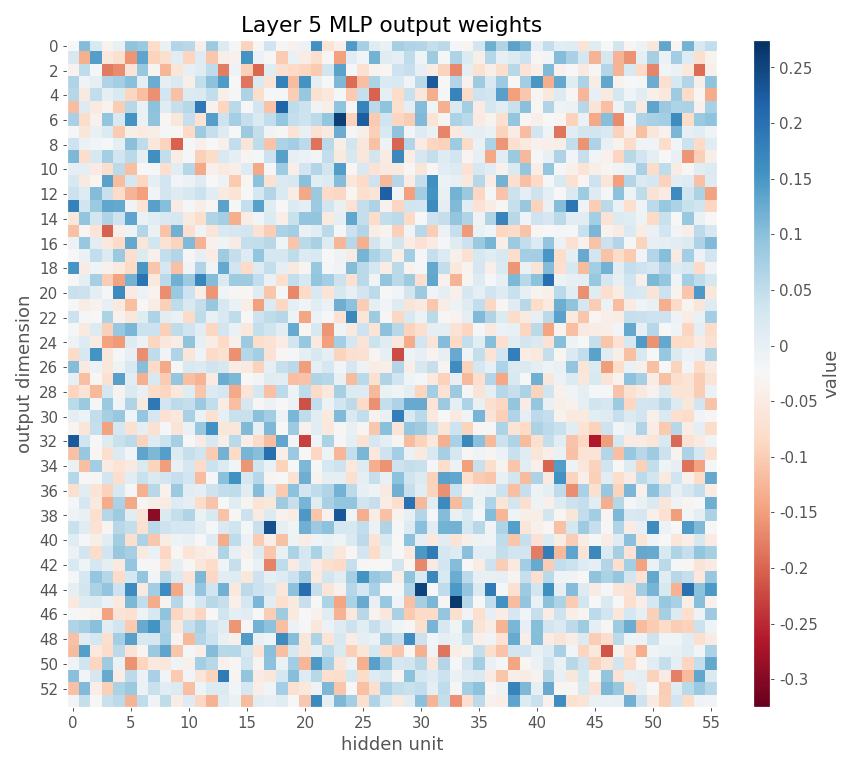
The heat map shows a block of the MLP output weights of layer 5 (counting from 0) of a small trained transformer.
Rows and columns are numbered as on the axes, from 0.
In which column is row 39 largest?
17
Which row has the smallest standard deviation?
40
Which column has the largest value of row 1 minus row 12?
6
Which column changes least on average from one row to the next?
35
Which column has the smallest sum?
47
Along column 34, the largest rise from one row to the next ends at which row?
32
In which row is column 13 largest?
51
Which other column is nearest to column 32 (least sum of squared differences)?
49
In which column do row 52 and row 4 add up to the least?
26
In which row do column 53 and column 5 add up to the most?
44
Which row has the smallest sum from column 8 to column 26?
2
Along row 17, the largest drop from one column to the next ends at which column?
42
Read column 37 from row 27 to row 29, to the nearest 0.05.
-0.15 0.05 -0.1
